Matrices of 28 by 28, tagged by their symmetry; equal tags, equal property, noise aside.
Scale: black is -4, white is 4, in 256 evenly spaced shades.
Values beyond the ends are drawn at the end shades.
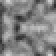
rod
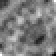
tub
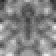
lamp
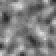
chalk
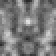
lamp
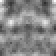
lamp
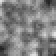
tub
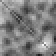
tub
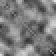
tub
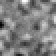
chalk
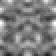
lamp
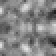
rod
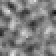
chalk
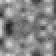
rod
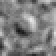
chalk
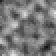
tub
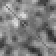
tub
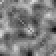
tub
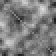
tub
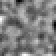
chalk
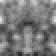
lamp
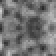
rod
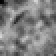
tub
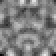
lamp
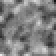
chalk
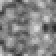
rod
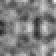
rod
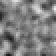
chalk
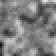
chalk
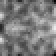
rod
